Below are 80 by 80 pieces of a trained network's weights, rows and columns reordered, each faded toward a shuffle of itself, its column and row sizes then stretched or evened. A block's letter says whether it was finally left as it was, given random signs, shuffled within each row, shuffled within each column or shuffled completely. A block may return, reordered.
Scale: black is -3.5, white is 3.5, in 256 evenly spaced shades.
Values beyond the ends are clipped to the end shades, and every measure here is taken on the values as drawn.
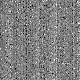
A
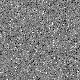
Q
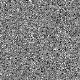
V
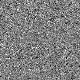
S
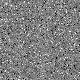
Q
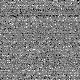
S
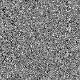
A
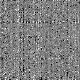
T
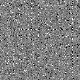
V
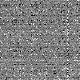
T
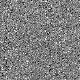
A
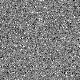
S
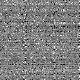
T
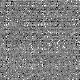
T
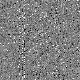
A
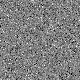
Q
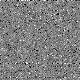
S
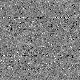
S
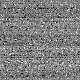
S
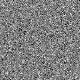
A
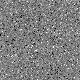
Q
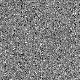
A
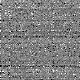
T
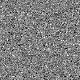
S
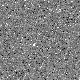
Q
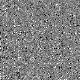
V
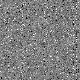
A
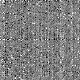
T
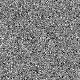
S
